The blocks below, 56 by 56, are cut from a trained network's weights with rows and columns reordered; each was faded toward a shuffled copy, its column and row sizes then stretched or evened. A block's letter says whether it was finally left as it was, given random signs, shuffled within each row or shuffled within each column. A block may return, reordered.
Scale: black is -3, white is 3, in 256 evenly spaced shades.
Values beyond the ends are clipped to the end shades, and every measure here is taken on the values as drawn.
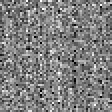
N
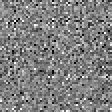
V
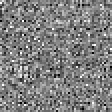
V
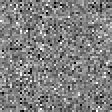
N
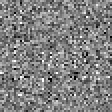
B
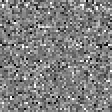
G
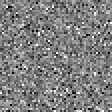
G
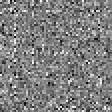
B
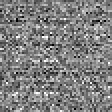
V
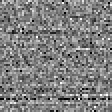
G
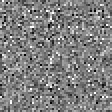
B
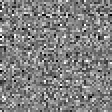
B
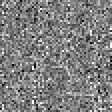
N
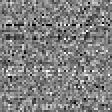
V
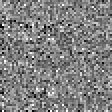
B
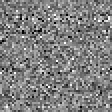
G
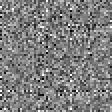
B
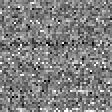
G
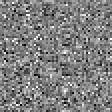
V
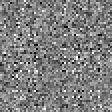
B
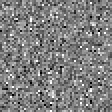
N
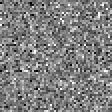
G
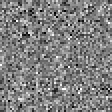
G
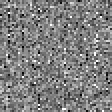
N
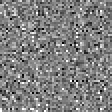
V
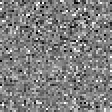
B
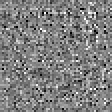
V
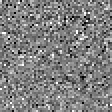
G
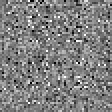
B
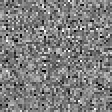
B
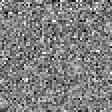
G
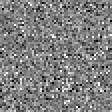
G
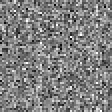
N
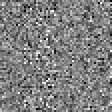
N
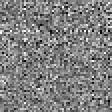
B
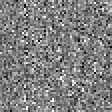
N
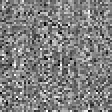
V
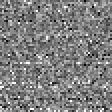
G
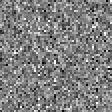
N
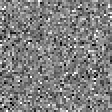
N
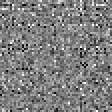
B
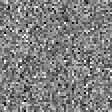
N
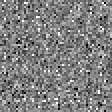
N
